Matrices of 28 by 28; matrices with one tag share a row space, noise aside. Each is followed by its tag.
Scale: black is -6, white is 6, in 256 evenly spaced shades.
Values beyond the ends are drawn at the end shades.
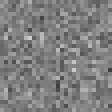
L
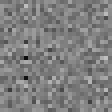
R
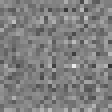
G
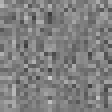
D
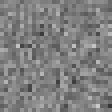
L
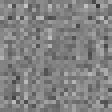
D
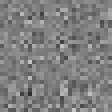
L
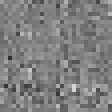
L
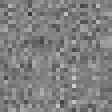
L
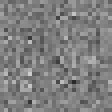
L
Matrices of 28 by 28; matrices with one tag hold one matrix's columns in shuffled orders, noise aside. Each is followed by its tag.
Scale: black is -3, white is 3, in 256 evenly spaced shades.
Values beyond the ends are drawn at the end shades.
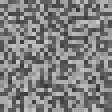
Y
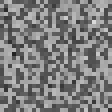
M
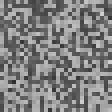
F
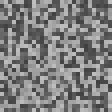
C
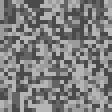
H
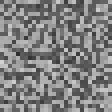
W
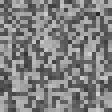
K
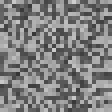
W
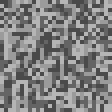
K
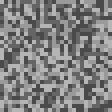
C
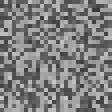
Y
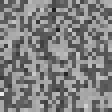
K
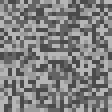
Y
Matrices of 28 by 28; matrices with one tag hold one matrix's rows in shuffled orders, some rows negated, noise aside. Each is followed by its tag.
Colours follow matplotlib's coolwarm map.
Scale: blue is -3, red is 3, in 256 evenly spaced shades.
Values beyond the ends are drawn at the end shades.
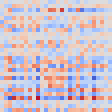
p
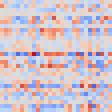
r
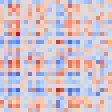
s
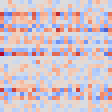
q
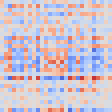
p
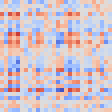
s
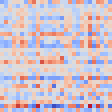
r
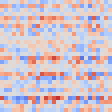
r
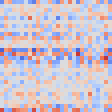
q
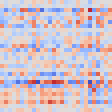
r
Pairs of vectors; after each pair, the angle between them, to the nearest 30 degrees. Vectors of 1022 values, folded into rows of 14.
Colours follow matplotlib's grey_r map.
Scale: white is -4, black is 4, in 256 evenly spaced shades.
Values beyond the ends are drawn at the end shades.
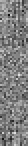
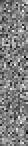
120 degrees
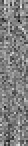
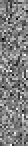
90 degrees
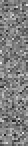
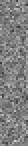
120 degrees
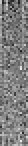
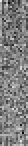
30 degrees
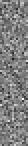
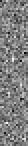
120 degrees
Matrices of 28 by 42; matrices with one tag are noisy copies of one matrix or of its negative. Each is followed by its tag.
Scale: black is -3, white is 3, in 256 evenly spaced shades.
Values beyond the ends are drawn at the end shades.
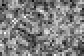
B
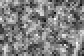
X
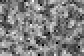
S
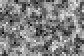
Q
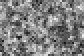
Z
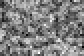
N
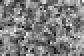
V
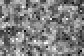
V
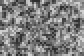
V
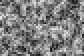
Q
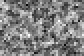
N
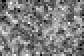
B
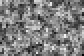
X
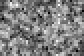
B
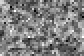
N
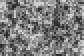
B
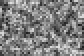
N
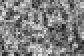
Z
